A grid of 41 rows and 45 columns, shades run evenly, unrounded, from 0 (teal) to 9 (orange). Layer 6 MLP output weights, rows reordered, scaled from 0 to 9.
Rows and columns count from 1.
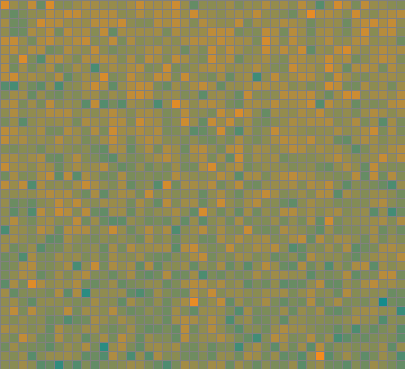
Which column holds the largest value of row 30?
11
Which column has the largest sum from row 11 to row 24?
35
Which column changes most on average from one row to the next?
27
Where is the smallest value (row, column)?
34, 43
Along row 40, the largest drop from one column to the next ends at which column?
37
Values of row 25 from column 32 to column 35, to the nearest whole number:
4 5 4 6
